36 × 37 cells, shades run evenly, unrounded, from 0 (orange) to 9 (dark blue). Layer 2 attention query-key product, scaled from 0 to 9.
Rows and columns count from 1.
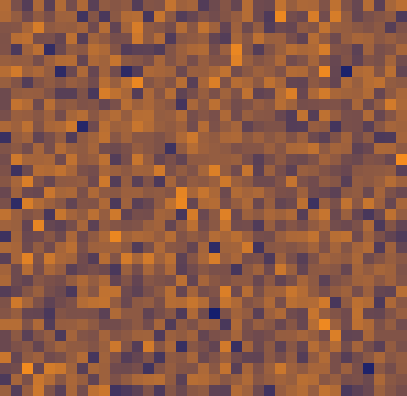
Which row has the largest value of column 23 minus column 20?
24
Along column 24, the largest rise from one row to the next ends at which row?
5
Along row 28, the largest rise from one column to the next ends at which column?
31
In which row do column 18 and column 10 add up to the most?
2
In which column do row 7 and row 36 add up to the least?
30
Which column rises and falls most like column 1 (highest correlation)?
36
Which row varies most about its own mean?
7
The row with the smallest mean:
28
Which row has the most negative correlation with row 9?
18
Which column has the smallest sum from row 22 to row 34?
29
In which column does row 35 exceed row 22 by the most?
11
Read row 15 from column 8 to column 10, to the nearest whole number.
4 4 2
